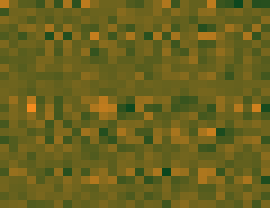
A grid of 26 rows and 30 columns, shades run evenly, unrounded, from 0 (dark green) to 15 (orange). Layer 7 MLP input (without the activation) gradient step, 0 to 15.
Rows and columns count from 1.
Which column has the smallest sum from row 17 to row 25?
17
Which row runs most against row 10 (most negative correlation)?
19
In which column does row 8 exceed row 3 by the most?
22
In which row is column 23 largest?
5
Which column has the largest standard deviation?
24
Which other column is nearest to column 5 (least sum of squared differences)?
9
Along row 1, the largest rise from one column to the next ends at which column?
10
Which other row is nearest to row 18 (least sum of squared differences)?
16
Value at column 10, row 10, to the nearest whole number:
8
